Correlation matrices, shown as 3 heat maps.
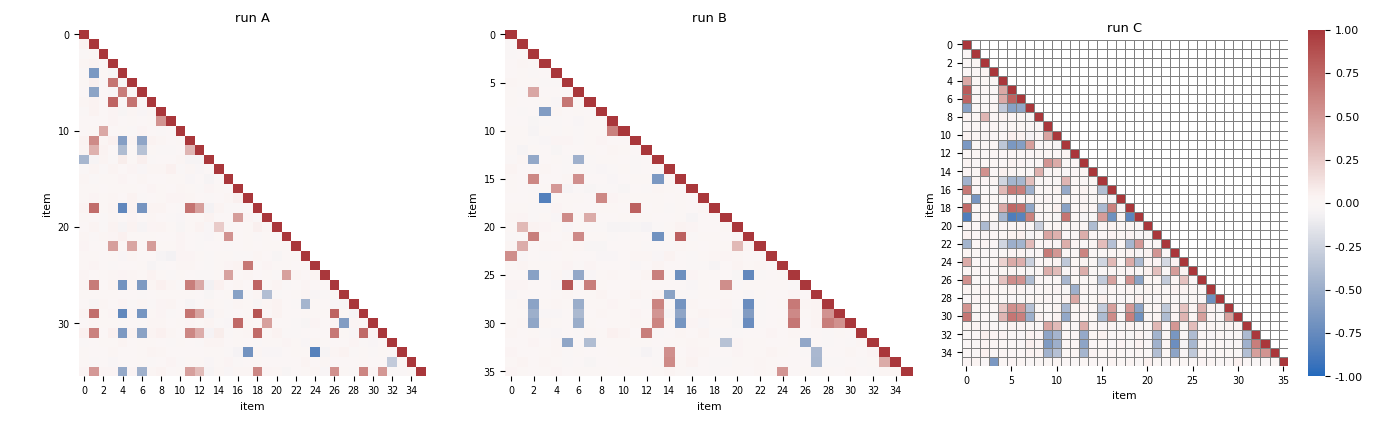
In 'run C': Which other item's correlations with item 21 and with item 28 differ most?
27
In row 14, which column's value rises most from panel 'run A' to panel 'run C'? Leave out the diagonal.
2
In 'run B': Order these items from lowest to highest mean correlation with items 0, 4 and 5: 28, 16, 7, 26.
28, 16, 7, 26
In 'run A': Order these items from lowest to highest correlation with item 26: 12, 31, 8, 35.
8, 12, 35, 31
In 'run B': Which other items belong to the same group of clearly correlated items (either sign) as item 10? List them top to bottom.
9
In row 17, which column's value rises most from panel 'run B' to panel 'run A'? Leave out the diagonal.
3
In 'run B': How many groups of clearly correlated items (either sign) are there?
11
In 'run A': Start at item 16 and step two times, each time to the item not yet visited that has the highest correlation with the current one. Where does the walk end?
19
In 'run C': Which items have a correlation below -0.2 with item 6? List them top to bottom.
7, 11, 15, 19, 22
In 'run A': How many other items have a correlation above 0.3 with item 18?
7
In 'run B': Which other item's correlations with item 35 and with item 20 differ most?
24
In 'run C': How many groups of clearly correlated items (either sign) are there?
6
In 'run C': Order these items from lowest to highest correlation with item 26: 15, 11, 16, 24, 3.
11, 15, 3, 24, 16
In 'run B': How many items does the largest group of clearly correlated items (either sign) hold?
9
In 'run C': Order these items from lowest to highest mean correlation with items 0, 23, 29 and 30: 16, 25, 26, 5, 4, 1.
1, 25, 4, 26, 16, 5
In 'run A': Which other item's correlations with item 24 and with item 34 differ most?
33
